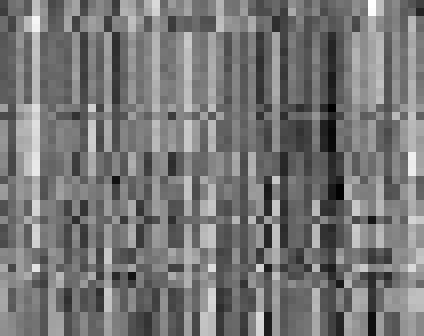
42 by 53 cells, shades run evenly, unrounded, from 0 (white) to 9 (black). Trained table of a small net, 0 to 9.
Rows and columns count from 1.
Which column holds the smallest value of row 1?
47
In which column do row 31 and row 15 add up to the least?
5
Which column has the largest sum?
42
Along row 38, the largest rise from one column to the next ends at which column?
28
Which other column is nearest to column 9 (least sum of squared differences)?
29
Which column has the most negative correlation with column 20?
7
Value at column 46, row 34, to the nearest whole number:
2
